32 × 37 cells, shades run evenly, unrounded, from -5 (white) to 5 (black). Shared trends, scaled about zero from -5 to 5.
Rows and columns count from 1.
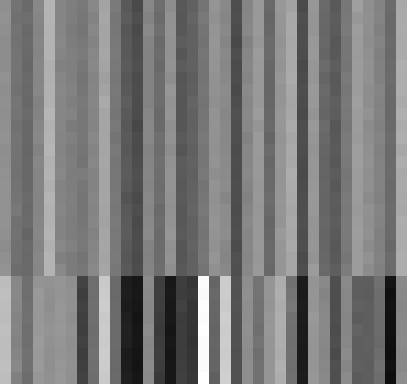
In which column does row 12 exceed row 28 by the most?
19
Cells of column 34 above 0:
9
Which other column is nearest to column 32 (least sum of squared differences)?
2
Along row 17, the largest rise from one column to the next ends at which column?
28
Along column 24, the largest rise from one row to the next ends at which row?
24
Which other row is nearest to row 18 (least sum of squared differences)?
16
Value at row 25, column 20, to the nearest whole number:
1
